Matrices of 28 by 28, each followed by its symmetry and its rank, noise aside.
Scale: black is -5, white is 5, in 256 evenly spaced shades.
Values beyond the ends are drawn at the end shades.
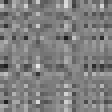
antisymmetric, rank two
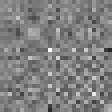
symmetric, rank three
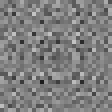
symmetric, rank three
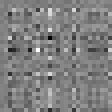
antisymmetric, rank two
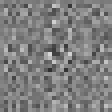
no symmetry, rank three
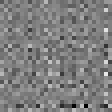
no symmetry, rank three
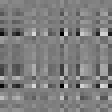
no symmetry, rank one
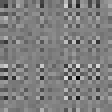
symmetric, rank one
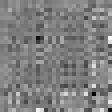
symmetric, rank three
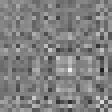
symmetric, rank two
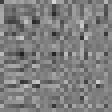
no symmetry, rank three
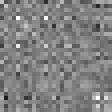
symmetric, rank three
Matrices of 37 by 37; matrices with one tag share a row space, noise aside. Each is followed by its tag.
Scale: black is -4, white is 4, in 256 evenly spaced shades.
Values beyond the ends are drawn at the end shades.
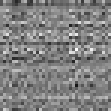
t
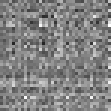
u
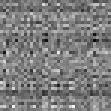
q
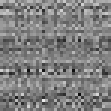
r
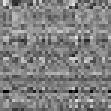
t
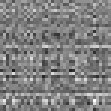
q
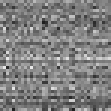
q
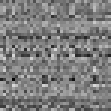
q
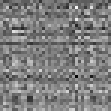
t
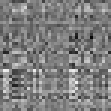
t
